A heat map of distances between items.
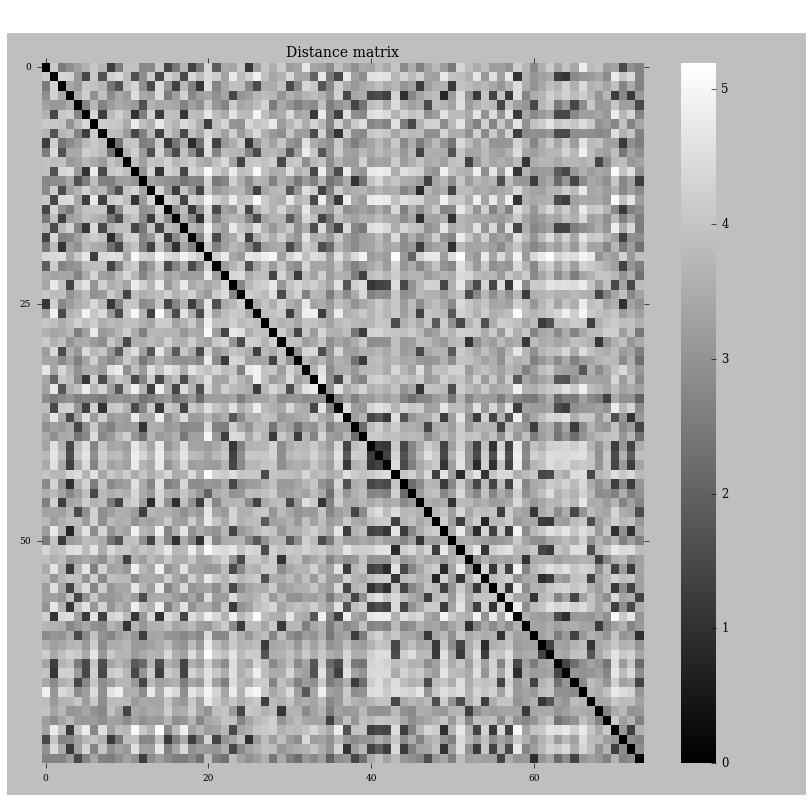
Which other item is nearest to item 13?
46
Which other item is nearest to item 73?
60
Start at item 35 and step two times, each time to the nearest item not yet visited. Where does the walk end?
63
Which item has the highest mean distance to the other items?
20
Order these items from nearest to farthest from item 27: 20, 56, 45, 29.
29, 45, 56, 20
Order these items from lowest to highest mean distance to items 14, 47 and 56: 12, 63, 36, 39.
12, 63, 36, 39
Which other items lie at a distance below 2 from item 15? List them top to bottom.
0, 8, 18, 21, 25, 71
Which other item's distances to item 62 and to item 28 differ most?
51
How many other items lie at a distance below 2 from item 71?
6
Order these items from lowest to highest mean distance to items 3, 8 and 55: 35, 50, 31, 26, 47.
50, 35, 31, 26, 47
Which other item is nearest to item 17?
5
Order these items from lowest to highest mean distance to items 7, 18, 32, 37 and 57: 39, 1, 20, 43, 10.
10, 39, 1, 20, 43
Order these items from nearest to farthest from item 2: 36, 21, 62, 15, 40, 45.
21, 15, 45, 40, 62, 36
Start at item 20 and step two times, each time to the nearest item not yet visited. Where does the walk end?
45
